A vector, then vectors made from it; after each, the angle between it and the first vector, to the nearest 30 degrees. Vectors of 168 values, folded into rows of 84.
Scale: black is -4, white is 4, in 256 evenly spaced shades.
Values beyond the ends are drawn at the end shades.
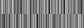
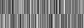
150 degrees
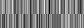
30 degrees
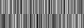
30 degrees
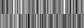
120 degrees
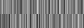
30 degrees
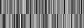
60 degrees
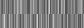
150 degrees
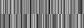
30 degrees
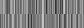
90 degrees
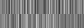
120 degrees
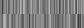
120 degrees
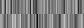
60 degrees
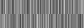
150 degrees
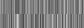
90 degrees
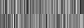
60 degrees
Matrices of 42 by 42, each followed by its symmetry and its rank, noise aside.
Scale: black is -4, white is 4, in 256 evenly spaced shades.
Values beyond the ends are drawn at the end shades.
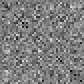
symmetric, rank six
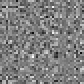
no symmetry, rank six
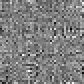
antisymmetric, rank eight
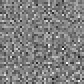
no symmetry, rank six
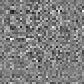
no symmetry, rank six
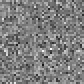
no symmetry, rank twelve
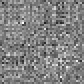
symmetric, rank eight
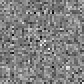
symmetric, rank twelve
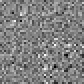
symmetric, rank eight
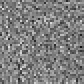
no symmetry, rank eight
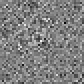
symmetric, rank twelve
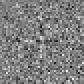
antisymmetric, rank eight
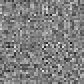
antisymmetric, rank eight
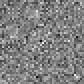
symmetric, rank twelve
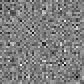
symmetric, rank six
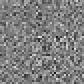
no symmetry, rank eight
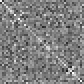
symmetric, rank twelve
